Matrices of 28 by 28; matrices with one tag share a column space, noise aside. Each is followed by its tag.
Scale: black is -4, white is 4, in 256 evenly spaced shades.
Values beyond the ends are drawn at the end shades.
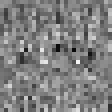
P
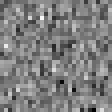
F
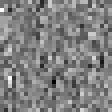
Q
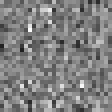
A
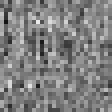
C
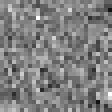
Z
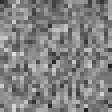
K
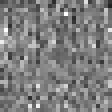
A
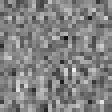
Z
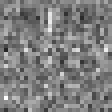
P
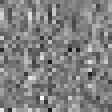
P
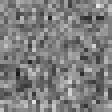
Z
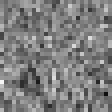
Z
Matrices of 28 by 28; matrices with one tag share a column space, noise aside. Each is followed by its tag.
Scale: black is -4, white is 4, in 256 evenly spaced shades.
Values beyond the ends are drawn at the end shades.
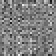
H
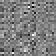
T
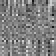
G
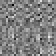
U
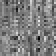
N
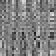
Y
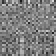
H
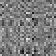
U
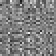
H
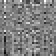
H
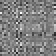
T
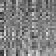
Y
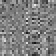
H
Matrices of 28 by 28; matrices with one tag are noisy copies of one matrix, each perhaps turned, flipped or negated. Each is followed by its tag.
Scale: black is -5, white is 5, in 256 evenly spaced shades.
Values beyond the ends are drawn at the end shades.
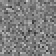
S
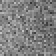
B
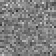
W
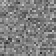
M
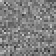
W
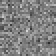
M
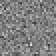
S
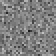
S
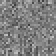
M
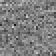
W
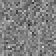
S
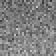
B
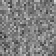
W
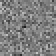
S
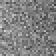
B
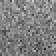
B
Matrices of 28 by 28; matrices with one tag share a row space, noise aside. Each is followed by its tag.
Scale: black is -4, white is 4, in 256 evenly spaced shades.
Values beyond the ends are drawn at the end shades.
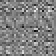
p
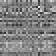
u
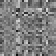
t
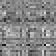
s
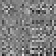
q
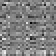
s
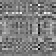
u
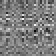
p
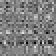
p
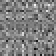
p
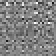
p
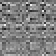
s
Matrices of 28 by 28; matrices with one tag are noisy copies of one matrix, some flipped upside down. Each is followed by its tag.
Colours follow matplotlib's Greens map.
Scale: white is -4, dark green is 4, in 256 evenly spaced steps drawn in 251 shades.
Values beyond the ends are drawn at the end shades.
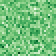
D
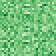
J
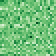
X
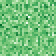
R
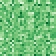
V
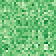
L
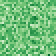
D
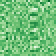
D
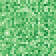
L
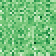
V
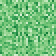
R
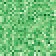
V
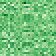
J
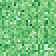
L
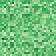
J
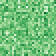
L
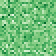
J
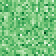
L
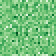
R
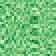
D
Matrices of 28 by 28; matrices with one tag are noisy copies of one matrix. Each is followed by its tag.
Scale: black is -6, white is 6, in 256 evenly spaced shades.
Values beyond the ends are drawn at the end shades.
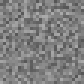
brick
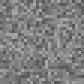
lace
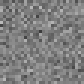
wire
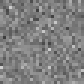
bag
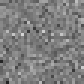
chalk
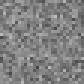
lace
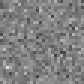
bag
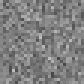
lace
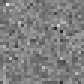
lace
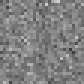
lace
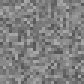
chalk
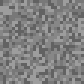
chalk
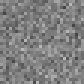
wire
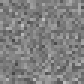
bag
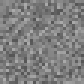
lace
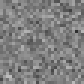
brick
